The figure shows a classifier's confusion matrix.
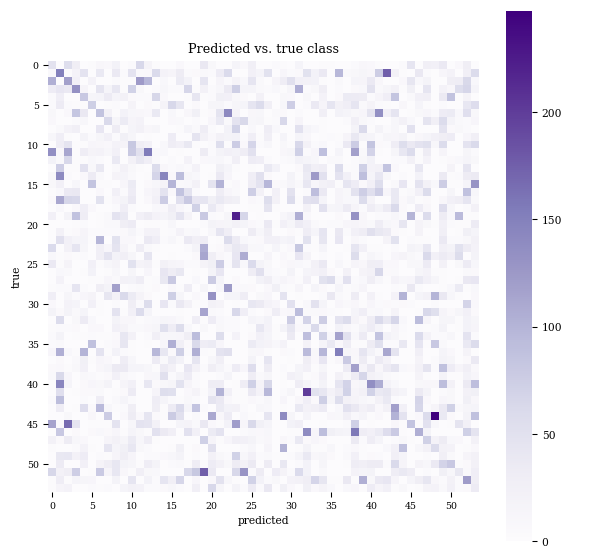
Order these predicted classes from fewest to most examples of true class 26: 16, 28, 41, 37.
28, 37, 16, 41
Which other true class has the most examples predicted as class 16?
14
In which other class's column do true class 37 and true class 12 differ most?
2
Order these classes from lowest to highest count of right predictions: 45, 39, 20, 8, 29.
20, 8, 29, 39, 45
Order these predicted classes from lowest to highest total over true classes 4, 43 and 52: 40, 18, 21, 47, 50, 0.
0, 40, 47, 21, 18, 50
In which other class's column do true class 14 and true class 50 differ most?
33
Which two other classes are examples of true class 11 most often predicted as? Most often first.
12, 0
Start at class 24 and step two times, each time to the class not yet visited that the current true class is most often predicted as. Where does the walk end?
23
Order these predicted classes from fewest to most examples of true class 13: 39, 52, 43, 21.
43, 21, 52, 39
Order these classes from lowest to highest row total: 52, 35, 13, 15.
13, 35, 52, 15
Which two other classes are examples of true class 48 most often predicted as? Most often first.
29, 44
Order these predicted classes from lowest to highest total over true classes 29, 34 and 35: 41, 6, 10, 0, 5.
6, 0, 10, 5, 41
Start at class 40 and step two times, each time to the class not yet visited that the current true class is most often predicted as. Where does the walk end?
42
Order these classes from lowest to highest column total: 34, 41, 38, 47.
47, 41, 34, 38
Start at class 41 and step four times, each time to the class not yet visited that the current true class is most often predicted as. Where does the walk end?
49
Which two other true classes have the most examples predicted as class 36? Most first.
34, 1
